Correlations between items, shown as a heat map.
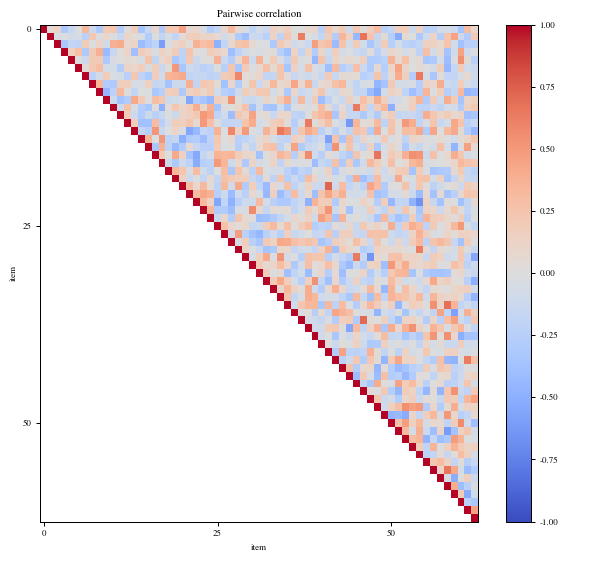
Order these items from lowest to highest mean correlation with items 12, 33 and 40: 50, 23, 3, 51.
51, 3, 50, 23
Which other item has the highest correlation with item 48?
16
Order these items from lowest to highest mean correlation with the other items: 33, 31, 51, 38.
31, 51, 33, 38
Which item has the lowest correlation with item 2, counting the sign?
17
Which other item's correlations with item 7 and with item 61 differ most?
8
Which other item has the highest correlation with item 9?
27
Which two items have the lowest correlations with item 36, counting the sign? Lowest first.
59, 48
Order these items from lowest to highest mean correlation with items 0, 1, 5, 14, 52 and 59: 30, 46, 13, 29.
29, 30, 13, 46
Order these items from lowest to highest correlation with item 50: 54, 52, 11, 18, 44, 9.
44, 9, 18, 11, 54, 52
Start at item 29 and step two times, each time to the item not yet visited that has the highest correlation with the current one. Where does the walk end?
10
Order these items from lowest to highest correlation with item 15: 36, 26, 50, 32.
26, 50, 32, 36
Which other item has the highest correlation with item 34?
13
